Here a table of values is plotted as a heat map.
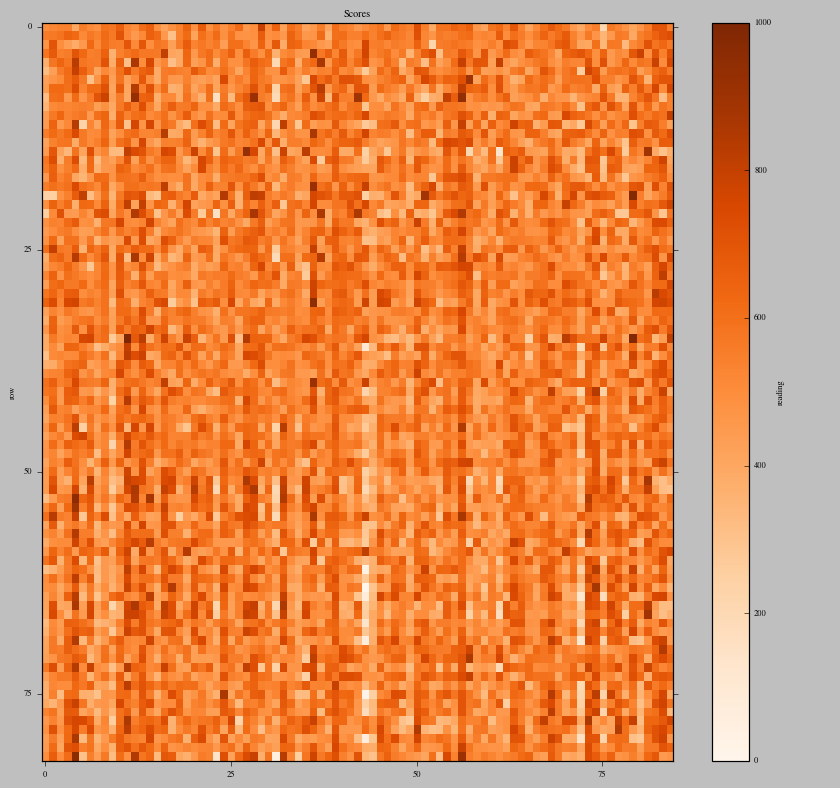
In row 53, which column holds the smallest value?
31
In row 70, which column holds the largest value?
83
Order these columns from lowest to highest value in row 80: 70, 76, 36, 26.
70, 36, 26, 76
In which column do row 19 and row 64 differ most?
79
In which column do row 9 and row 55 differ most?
43
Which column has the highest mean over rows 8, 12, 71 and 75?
56
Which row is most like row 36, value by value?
67
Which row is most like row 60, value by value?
15
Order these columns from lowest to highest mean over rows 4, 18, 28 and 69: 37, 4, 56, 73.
37, 73, 56, 4
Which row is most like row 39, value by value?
22
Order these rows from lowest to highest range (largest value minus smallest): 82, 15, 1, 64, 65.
1, 15, 65, 64, 82
